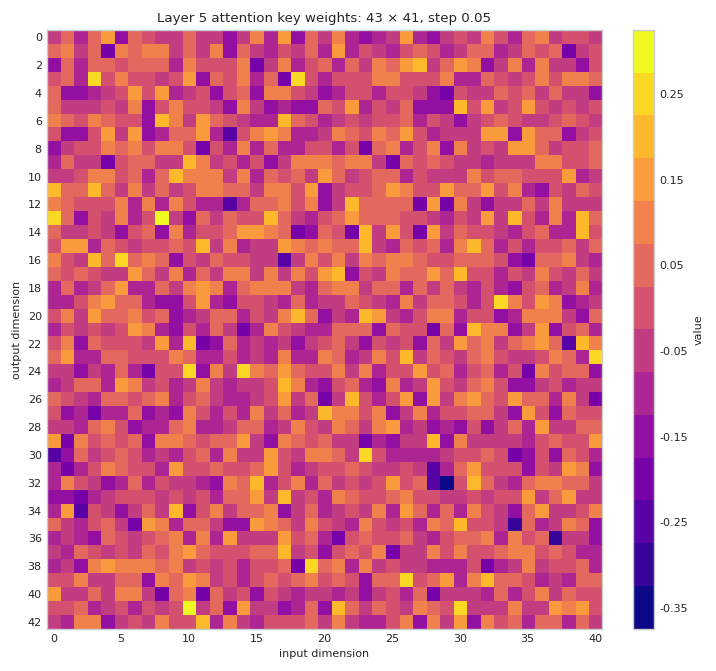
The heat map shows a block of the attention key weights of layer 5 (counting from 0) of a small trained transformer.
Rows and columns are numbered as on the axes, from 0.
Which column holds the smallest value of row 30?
0
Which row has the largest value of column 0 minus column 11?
40
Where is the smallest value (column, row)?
29, 32
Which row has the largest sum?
11
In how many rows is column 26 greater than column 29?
27
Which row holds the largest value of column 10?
41
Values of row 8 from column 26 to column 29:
-0.1 0 0.1 -0.15
